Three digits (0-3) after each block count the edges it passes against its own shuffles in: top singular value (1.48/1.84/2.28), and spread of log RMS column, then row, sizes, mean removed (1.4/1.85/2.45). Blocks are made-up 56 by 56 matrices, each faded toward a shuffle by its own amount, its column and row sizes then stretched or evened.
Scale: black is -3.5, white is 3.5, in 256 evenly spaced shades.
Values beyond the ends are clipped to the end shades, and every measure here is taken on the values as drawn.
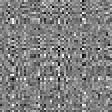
3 3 2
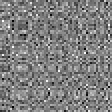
3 2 0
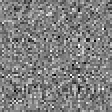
2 1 1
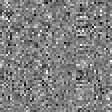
2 1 1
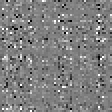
0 3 3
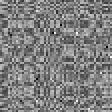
3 0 0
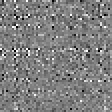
2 2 3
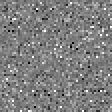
0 0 1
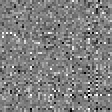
2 2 2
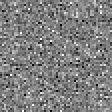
1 1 0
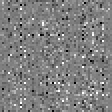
0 3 1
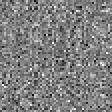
2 0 0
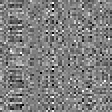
3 3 0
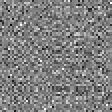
3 1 0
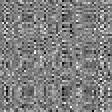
3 3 0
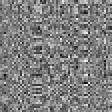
3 3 1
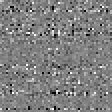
0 1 3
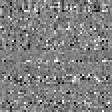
1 1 3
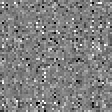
0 2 2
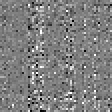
1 3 1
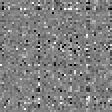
2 2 2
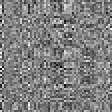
3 3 0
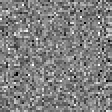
2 2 0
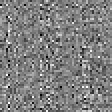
2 3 1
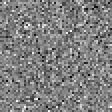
0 0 1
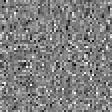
2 1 0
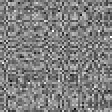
3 1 0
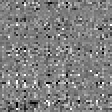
1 2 3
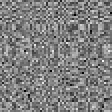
3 0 0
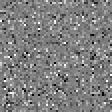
0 2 2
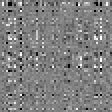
3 3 3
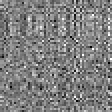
3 2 0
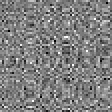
3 1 1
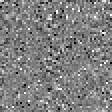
1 1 0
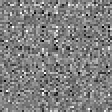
2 1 2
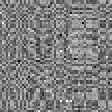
3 0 0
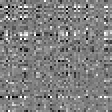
3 3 3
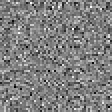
2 0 1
